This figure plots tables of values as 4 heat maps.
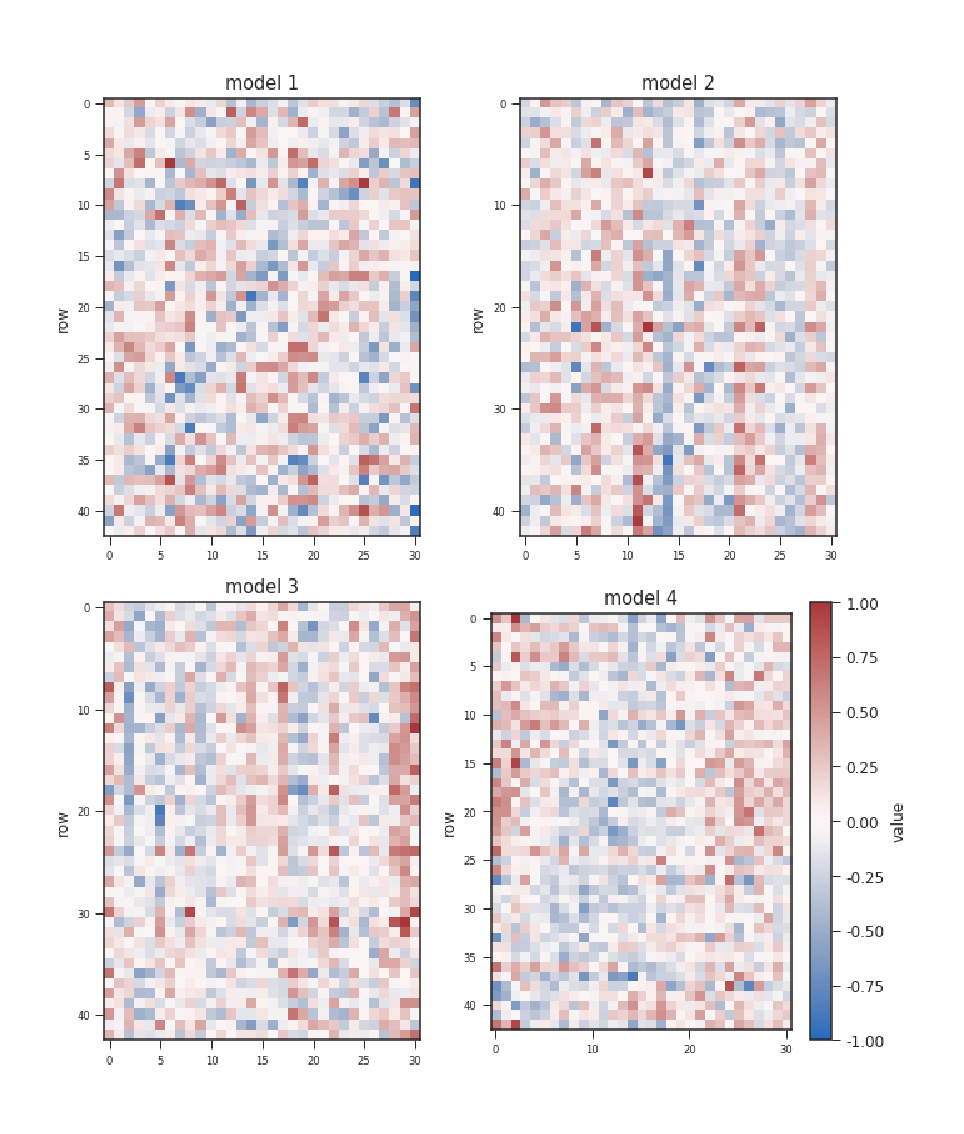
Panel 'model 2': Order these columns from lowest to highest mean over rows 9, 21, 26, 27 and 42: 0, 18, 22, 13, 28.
18, 13, 0, 28, 22
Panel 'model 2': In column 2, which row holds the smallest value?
39
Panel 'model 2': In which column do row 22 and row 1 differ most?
12
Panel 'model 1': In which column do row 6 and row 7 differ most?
6
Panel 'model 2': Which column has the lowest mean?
14
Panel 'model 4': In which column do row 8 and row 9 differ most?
6
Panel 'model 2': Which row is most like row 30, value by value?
25
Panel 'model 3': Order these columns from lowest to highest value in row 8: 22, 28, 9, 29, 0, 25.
9, 25, 22, 28, 29, 0
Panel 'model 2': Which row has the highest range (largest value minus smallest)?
22
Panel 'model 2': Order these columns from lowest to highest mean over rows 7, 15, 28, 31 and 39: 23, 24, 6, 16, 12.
24, 16, 6, 23, 12
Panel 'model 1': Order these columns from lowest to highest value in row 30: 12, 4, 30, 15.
4, 12, 15, 30
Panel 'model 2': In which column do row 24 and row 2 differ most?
17
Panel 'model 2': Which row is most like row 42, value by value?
34
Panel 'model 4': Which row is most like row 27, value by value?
38
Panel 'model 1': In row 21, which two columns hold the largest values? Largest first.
21, 8
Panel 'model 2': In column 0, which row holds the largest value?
9
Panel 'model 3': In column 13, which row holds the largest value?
12
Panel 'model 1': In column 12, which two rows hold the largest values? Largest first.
1, 9
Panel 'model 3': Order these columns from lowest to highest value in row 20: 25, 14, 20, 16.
20, 25, 16, 14
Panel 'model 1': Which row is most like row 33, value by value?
15
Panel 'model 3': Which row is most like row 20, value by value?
21
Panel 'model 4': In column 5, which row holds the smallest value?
37
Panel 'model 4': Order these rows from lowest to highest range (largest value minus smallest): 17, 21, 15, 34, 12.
34, 12, 21, 17, 15
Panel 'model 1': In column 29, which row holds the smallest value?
37
